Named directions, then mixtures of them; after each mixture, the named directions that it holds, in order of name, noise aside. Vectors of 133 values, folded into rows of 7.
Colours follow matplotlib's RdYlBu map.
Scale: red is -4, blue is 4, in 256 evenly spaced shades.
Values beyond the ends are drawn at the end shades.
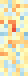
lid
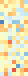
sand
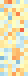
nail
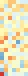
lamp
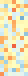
lamp, lid.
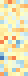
lamp, nail.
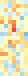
lid.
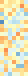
lamp, sand.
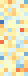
lamp, nail, sand.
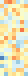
lamp, nail.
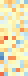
lamp, nail.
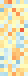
nail.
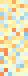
lamp, lid, sand.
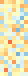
lamp, lid, sand.
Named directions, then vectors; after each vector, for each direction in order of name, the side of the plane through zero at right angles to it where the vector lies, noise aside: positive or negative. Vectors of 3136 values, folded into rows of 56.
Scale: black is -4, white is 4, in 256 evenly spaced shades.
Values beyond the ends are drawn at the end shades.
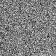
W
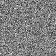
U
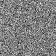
negative, negative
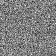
positive, negative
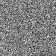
positive, negative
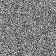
negative, negative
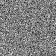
positive, negative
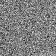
negative, positive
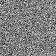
negative, positive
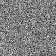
positive, negative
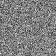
positive, positive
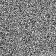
negative, positive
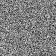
positive, negative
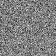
positive, positive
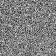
positive, positive
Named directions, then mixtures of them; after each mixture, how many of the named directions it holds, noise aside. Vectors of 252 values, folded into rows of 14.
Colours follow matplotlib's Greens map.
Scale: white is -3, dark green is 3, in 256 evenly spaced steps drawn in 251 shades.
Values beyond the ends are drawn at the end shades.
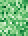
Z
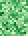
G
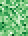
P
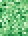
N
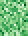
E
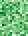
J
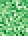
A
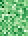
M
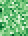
two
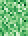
one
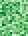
one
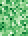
one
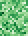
one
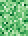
two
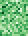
three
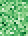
three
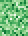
two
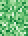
two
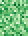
four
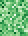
three
